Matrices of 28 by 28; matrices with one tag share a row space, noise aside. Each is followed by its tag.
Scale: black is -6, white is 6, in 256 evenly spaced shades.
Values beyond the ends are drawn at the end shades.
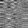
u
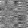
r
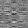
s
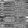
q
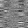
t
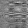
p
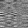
u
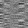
t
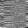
q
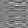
p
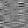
t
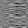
p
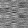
s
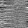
q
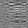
p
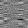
t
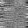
q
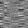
t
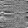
q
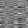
r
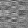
s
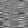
t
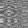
u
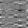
r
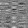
s
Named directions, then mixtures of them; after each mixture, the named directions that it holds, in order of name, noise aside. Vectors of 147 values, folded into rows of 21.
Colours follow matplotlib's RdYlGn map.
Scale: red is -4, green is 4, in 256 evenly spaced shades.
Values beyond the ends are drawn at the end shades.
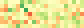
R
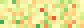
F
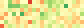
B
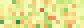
F.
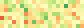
B, F, R.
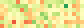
B, F, R.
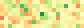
B, R.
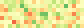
B, F, R.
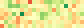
B.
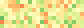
B, F.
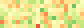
B, F.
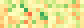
B, R.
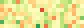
F.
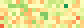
B, F, R.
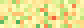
F.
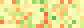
F.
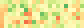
B, R.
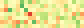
R.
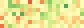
B.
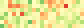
B.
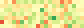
F.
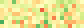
F.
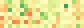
B, R.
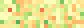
F, R.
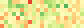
B.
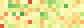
B.
